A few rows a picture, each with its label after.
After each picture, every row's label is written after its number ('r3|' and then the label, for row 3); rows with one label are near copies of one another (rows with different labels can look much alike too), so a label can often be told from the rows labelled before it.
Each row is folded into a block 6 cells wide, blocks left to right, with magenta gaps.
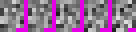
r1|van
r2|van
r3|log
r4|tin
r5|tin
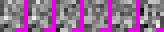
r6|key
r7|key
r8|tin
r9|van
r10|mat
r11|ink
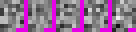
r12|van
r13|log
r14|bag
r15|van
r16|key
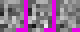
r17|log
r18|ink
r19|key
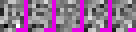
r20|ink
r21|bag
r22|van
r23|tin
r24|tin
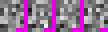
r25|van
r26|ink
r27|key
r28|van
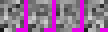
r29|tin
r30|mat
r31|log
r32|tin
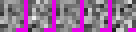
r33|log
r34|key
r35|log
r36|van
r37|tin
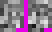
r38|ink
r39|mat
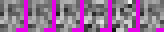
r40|log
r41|log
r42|log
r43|mat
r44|tin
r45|log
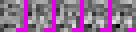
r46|bag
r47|log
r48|ink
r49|mat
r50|mat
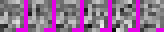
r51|mat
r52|log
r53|mat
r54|ink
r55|tin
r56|bag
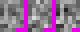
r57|log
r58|key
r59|log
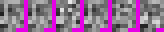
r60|log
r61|log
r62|van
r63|log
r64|bag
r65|mat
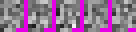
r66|tin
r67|mat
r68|ink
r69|log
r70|van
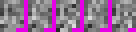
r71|log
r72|key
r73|tin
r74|key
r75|ink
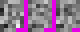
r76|ink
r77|bag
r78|log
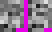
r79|mat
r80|bag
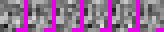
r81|mat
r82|log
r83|van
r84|ink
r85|ink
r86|log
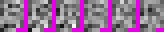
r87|bag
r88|tin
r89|ink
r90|bag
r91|key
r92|log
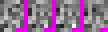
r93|tin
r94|ink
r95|ink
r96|log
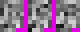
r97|ink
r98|tin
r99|mat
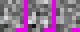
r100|key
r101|mat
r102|van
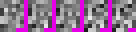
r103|van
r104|ink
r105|ink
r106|tin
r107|tin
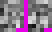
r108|ink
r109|mat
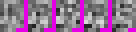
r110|log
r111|mat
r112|van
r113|mat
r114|bag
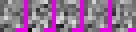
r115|key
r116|tin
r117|mat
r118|key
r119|ink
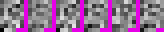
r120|tin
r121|bag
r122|tin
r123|bag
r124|van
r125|bag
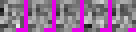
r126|ink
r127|log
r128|log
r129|mat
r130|log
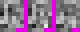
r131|log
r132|ink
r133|mat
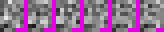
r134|key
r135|mat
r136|van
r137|van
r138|bag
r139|bag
